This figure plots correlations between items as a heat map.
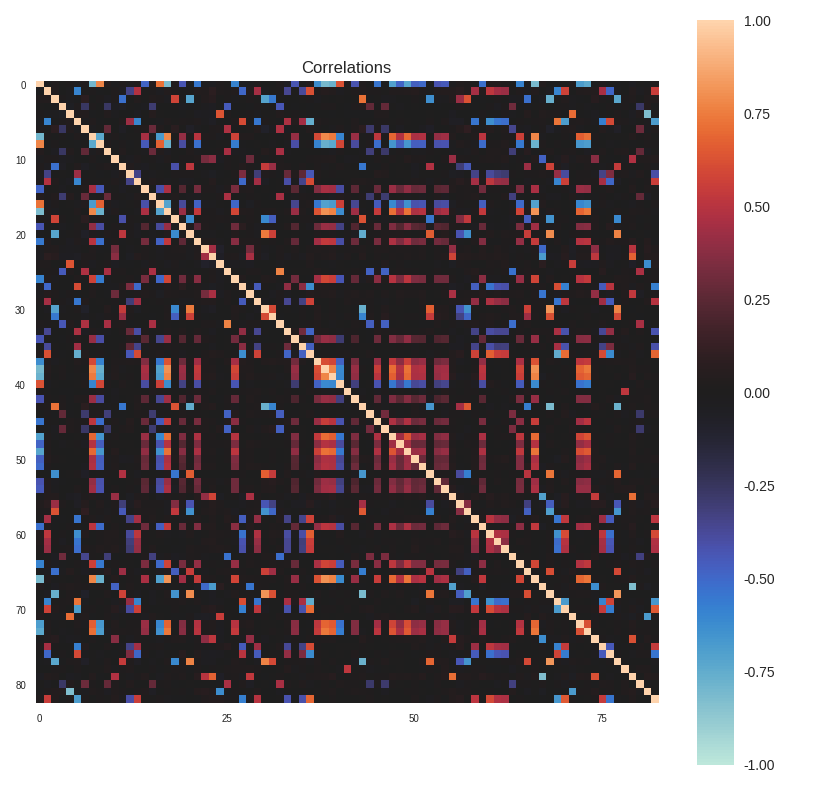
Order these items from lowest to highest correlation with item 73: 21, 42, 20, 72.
20, 42, 21, 72
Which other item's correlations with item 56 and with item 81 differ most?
4
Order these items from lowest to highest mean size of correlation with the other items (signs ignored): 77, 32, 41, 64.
41, 32, 77, 64
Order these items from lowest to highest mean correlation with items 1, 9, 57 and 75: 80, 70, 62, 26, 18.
26, 80, 18, 62, 70
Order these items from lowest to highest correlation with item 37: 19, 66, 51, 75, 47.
75, 19, 51, 47, 66
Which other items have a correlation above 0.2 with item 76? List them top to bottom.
5, 12, 27, 33, 35, 69
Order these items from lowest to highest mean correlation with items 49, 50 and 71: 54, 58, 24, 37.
58, 24, 54, 37
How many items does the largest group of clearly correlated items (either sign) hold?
28
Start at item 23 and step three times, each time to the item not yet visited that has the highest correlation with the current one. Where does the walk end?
74
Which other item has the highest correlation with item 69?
5
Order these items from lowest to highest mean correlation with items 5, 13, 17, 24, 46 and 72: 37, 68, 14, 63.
68, 63, 14, 37
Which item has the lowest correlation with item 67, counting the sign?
79
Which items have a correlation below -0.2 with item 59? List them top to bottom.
0, 8, 16, 40
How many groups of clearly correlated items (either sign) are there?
7
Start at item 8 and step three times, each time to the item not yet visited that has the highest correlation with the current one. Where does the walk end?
40
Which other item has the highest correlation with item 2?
43
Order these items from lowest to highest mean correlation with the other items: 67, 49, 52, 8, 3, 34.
8, 67, 3, 52, 34, 49
